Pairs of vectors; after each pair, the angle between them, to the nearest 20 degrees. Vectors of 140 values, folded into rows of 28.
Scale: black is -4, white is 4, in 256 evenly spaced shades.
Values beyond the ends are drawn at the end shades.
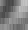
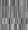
80 degrees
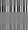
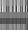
140 degrees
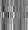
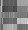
80 degrees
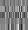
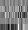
40 degrees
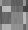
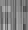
60 degrees
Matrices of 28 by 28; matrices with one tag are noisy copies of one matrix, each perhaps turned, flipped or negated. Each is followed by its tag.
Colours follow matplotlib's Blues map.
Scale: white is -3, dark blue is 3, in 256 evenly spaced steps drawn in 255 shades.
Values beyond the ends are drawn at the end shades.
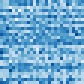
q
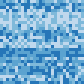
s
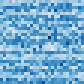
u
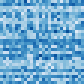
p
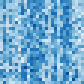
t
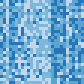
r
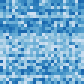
r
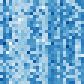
s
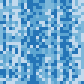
t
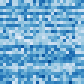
q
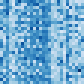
r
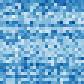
t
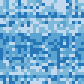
r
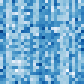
p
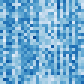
q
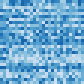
q
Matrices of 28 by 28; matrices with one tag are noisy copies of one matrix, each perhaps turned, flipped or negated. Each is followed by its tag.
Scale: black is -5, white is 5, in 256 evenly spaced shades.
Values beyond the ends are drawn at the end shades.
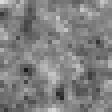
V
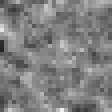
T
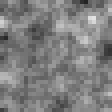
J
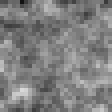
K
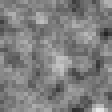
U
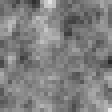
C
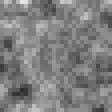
K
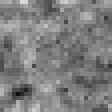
K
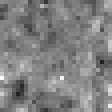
K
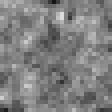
V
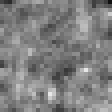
V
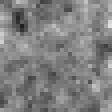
K
